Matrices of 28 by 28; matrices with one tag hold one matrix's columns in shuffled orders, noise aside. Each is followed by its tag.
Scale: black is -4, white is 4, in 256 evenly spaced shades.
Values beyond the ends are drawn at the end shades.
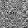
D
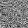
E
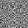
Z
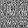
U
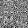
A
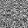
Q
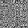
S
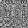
S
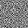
Z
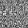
U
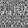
U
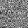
D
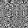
S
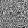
D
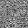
E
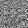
Q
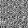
A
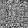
S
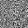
Q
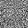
Q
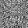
A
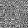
E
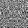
D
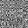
Q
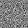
Z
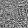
E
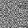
Z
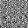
A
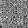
A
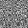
Q
